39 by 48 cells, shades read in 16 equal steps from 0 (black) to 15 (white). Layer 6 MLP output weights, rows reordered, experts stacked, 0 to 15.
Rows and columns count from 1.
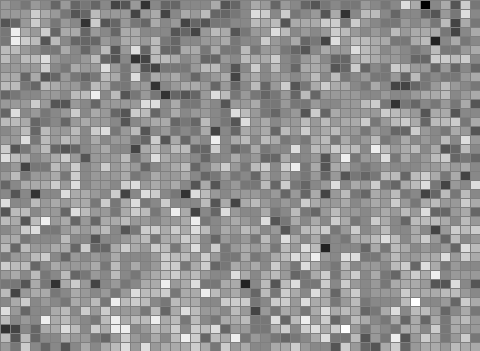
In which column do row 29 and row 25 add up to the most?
5
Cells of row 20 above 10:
6
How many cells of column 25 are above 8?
23
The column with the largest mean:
47
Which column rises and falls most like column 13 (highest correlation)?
43
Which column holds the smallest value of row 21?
45
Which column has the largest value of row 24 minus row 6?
18
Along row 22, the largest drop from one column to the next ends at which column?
13
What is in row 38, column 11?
6
